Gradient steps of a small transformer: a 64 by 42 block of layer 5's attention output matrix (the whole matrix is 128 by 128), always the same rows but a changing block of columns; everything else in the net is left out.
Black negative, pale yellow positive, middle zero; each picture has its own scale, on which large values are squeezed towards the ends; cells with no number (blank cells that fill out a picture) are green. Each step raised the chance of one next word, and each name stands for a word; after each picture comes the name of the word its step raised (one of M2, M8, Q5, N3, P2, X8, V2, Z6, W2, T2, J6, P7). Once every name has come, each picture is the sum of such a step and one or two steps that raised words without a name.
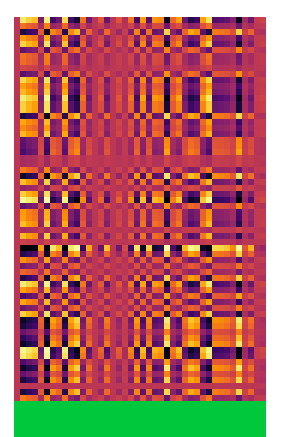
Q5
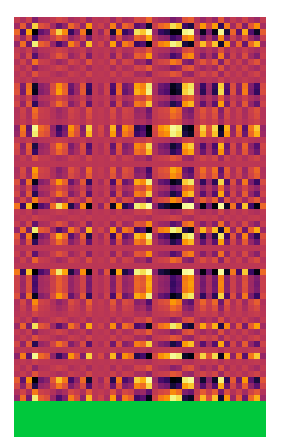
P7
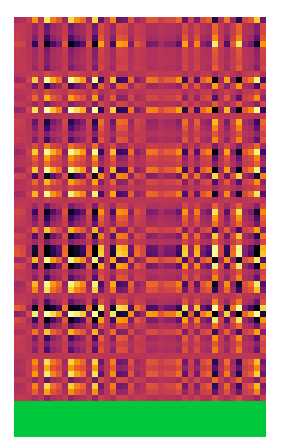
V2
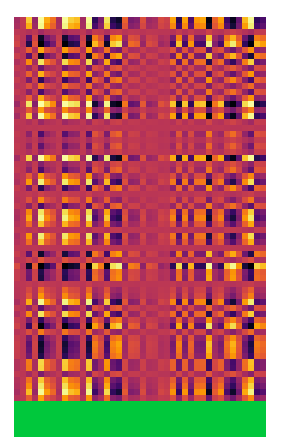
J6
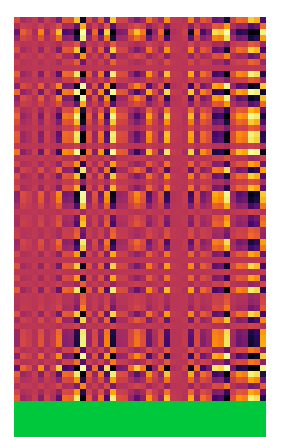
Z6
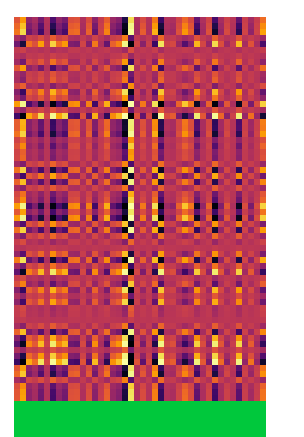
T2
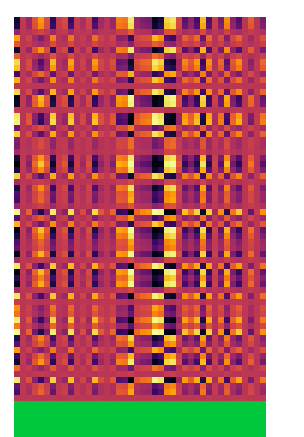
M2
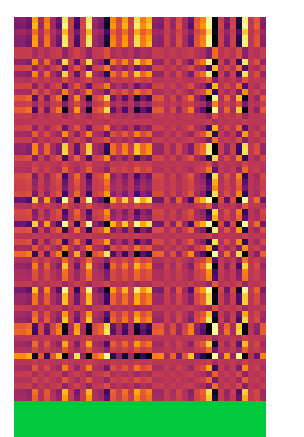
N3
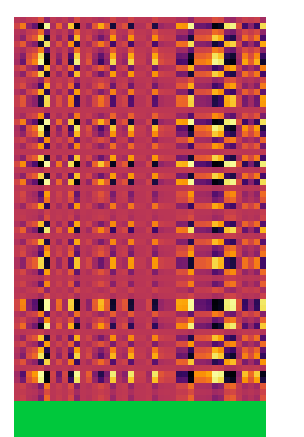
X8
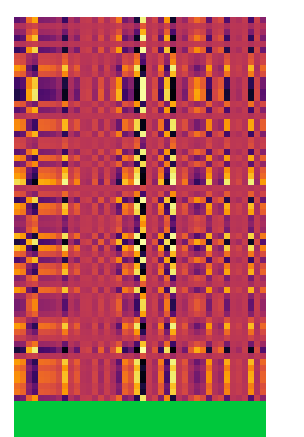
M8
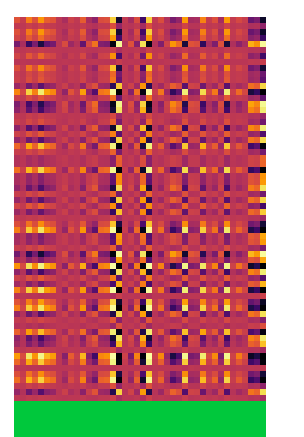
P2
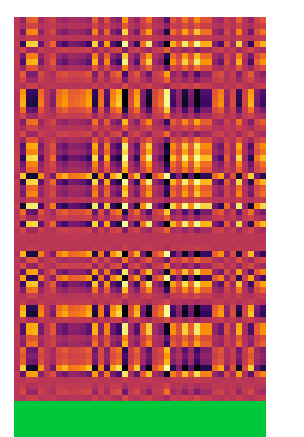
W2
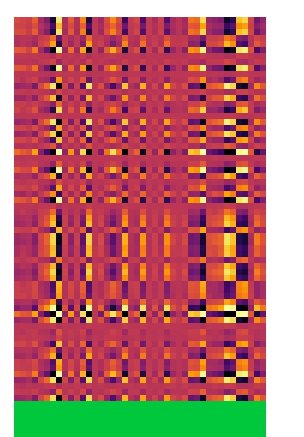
V2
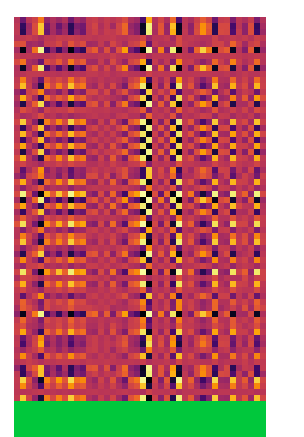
W2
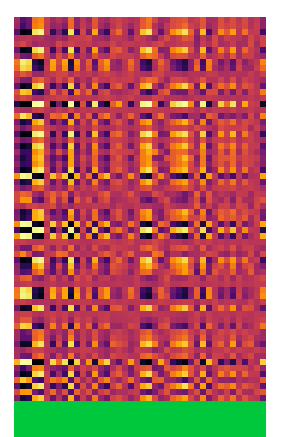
T2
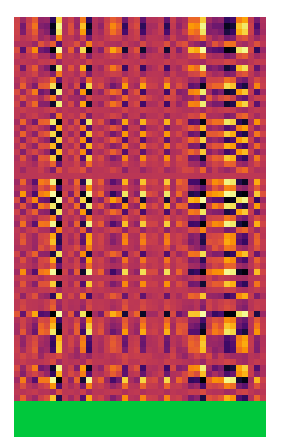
W2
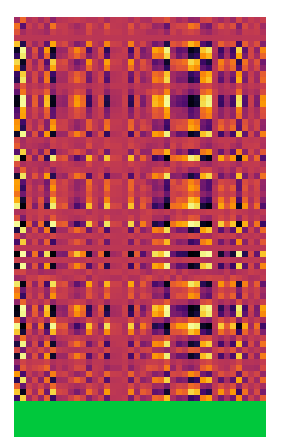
W2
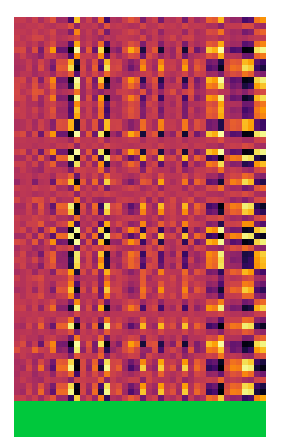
M8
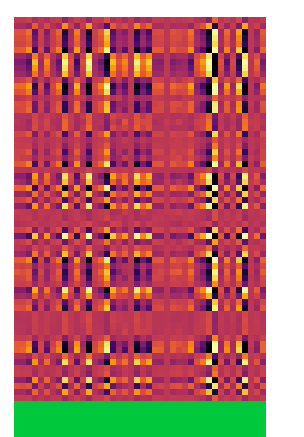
M8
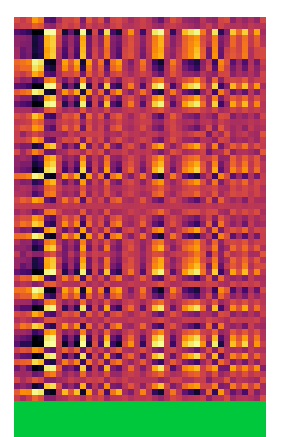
Z6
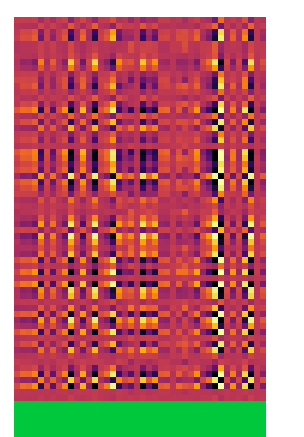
V2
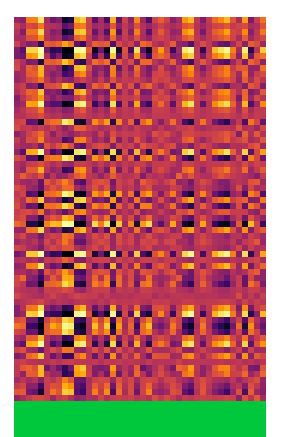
W2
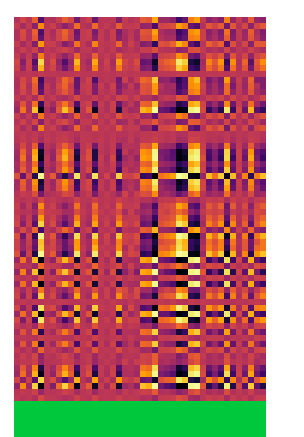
V2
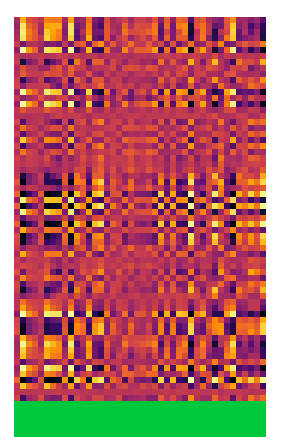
W2
